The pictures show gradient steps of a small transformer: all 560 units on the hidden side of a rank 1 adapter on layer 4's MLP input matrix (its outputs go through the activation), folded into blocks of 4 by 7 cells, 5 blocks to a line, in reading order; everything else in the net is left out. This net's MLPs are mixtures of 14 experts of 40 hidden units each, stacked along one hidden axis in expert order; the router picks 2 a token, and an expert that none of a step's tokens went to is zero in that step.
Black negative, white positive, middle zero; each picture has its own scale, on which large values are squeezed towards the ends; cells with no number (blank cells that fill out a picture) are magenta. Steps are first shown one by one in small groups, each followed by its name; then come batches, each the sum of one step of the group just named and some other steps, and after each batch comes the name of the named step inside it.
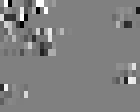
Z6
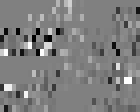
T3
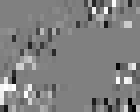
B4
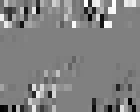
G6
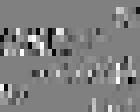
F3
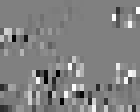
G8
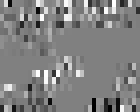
Z6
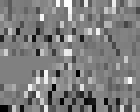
T3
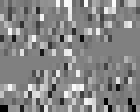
G6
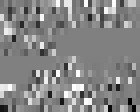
G6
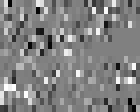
B4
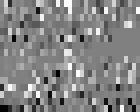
G8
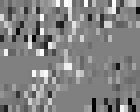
G6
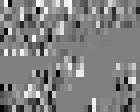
Z6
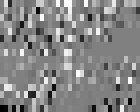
G6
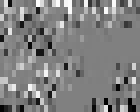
Z6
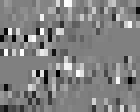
F3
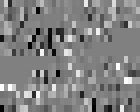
G6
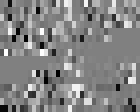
G6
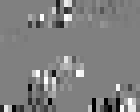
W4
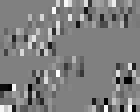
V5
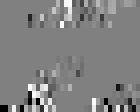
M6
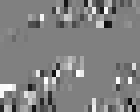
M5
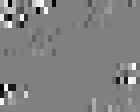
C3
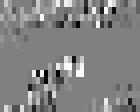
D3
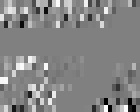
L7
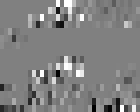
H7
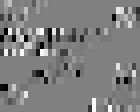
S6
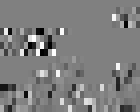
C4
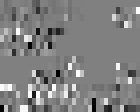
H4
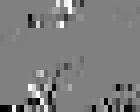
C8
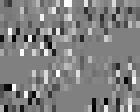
V5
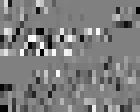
C4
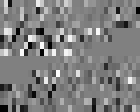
C4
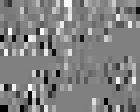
M6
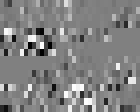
C4
